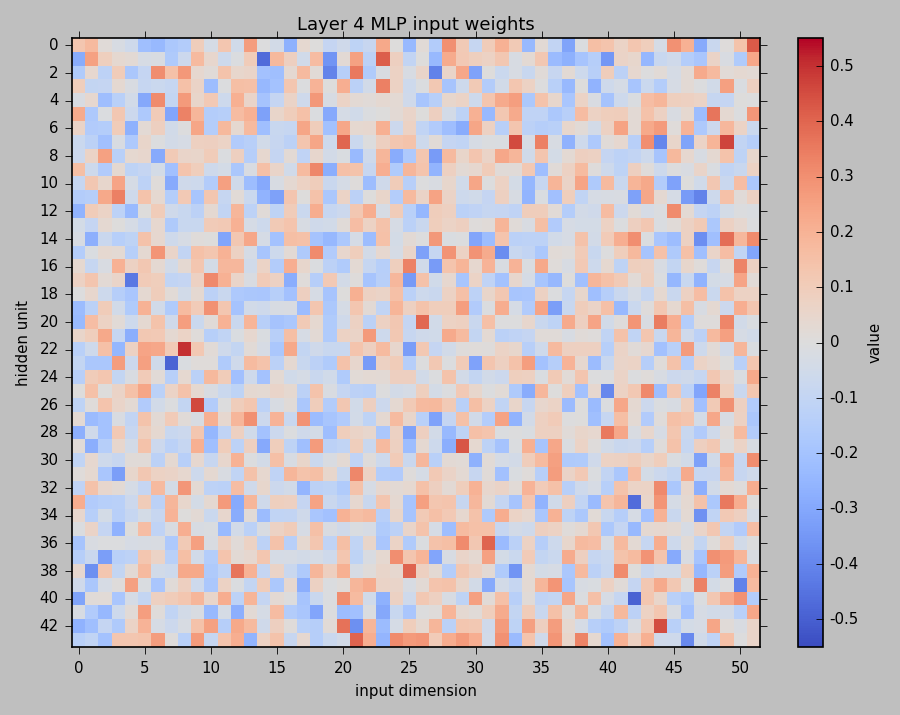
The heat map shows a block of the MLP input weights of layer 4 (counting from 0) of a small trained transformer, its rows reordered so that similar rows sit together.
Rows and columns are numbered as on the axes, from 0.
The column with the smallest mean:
19
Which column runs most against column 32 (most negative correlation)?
18
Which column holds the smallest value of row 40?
42
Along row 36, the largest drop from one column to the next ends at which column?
32
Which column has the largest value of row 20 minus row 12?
26
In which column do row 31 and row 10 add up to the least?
45
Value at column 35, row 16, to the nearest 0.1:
0.2
